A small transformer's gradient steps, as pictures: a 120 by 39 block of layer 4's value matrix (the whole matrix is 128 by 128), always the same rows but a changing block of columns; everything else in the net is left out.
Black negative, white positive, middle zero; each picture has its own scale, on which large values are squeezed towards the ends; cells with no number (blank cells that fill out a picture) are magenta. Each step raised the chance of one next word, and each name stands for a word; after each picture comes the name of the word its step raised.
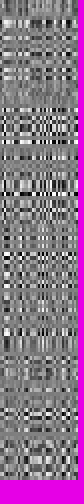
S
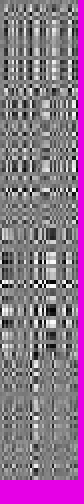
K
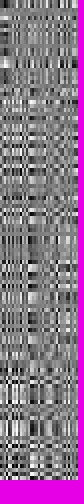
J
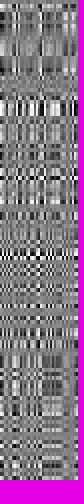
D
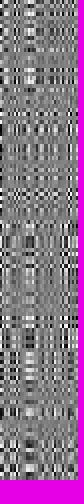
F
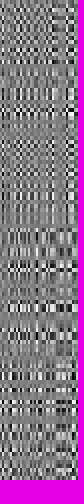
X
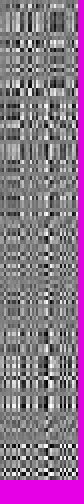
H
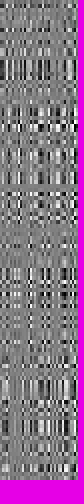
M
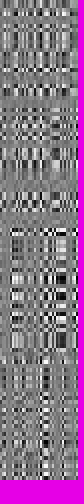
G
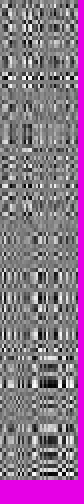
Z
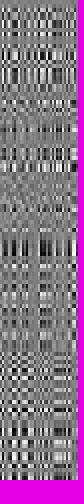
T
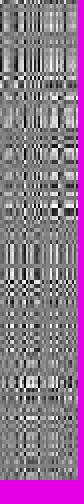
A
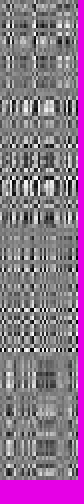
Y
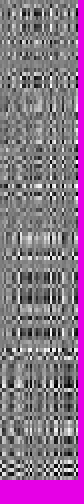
Z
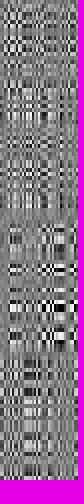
X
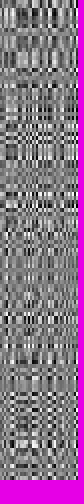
G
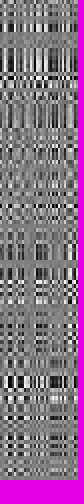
A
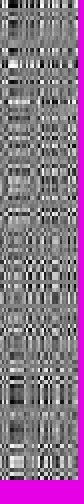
J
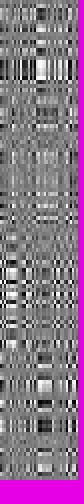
M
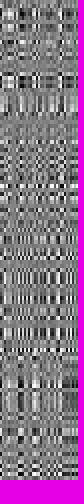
Z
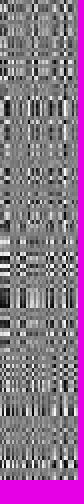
D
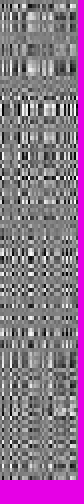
D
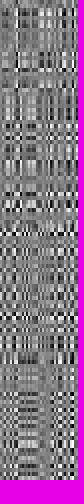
G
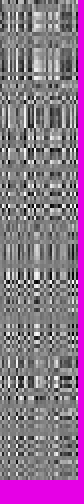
A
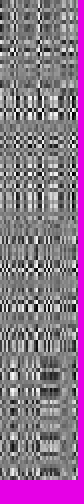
X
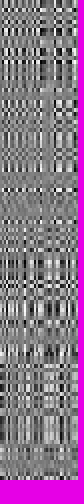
K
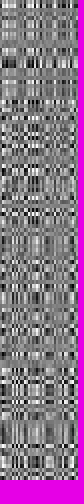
J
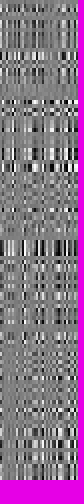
T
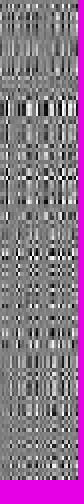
D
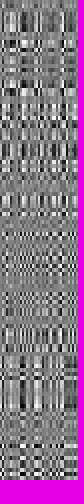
H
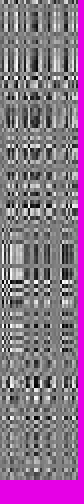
A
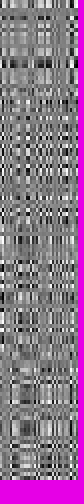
J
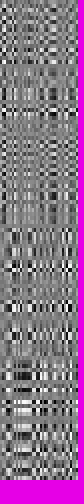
X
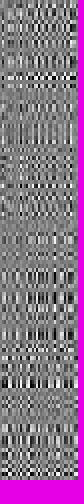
Z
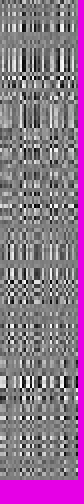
A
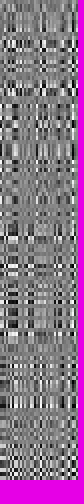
H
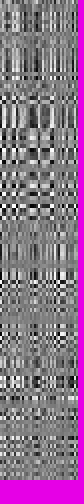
A
